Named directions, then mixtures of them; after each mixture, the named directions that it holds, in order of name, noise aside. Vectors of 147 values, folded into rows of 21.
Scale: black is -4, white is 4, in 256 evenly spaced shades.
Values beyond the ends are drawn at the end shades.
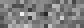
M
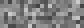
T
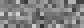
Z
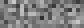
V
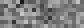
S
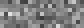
T, Z.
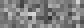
M, S, T.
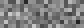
M, V, Z.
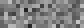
S, T.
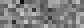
S.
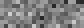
V, Z.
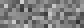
M, S, V.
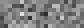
M.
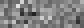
S, V.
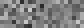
M, S, T.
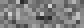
S, T, Z.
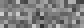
Z.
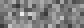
M, V.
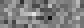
S, T, V.
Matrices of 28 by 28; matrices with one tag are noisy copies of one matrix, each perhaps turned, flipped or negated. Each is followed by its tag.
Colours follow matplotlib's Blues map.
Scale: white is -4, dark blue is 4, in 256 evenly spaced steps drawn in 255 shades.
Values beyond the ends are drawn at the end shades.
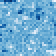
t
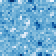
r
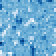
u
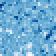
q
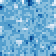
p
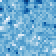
q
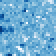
q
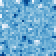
p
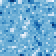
r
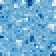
p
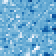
q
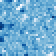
q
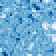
q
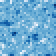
u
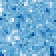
t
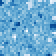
p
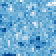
t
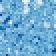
q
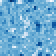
r
